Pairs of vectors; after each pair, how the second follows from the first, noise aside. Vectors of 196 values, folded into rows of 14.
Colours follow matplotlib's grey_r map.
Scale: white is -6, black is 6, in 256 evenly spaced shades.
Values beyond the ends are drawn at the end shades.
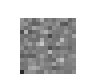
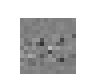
negated, partly zeroed.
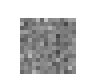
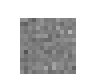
wrapped around, shrunk.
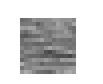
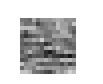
scaled up.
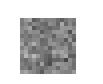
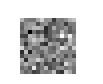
reversed, scaled up.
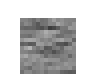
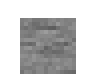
shrunk.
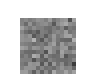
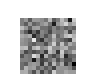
scaled up.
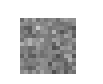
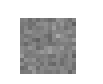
wrapped around, shrunk.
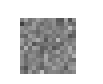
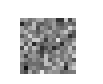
scaled up.
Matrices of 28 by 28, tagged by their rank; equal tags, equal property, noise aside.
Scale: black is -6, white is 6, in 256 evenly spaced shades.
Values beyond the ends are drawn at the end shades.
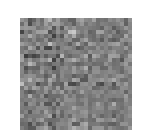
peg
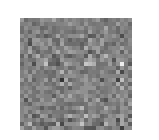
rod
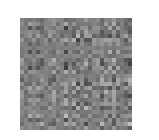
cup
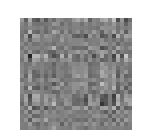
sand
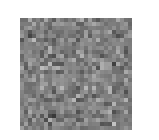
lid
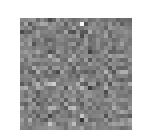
peg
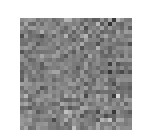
lid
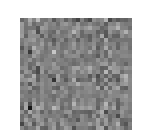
rod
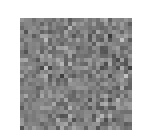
lid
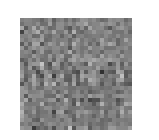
peg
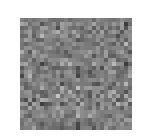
rod
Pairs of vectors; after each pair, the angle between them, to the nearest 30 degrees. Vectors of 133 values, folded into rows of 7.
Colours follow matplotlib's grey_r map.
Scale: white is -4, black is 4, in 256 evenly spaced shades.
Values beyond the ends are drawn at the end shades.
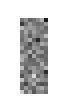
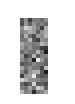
60 degrees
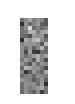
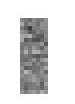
150 degrees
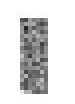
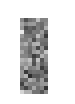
60 degrees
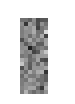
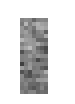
120 degrees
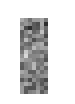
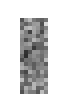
150 degrees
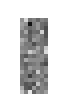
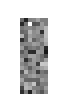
150 degrees
